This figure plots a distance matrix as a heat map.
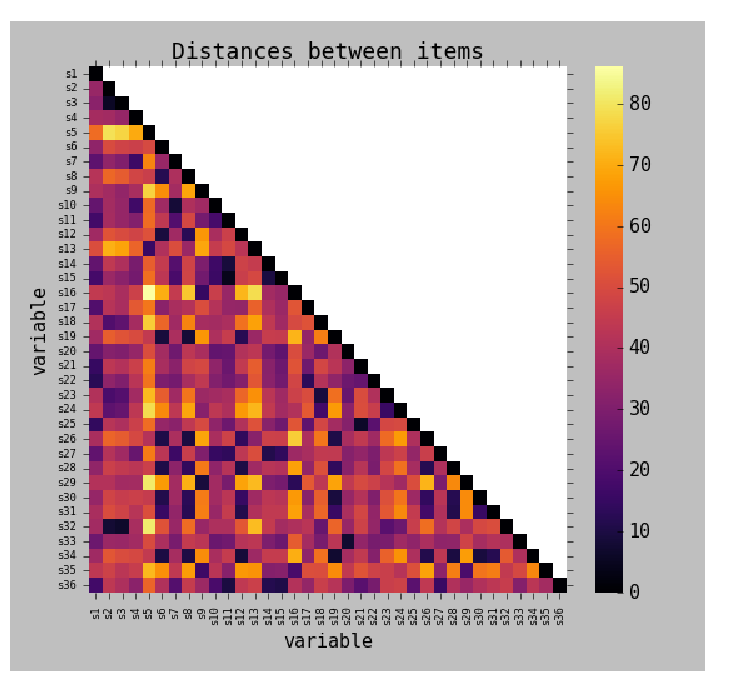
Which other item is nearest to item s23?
s18
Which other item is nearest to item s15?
s11
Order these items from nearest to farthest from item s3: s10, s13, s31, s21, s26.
s10, s21, s31, s26, s13
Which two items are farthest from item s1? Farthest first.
s5, s13
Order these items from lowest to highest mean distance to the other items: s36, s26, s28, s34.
s36, s28, s34, s26
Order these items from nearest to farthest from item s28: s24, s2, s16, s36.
s36, s2, s24, s16
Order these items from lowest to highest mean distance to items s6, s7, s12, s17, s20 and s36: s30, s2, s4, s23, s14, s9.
s30, s14, s4, s2, s23, s9
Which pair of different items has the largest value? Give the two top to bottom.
s5, s16
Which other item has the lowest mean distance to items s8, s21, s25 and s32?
s1
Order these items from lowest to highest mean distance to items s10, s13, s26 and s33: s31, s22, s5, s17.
s31, s22, s5, s17
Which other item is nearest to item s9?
s29
